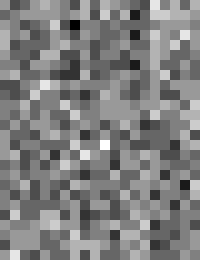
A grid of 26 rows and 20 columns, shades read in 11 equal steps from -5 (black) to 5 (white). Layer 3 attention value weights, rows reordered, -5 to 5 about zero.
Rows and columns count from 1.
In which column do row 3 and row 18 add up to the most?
6
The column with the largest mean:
20
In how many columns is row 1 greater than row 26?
11
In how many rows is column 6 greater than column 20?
8
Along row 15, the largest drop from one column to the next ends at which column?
12
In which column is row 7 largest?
16
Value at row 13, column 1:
-1
